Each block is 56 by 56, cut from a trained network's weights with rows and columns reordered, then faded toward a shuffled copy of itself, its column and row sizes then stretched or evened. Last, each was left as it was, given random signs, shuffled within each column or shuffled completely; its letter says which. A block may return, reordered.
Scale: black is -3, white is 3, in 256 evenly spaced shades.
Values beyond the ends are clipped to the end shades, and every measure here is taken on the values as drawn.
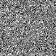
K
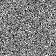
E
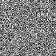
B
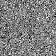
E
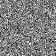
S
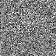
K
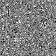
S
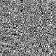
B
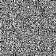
K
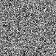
K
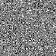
K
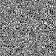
B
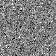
S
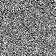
E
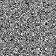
B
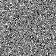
S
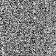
K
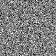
E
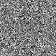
K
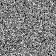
E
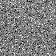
E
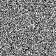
E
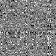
B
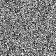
E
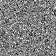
E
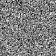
K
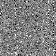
S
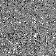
K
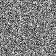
E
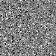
S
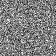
E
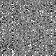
B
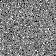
E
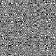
B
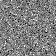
E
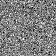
E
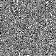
S
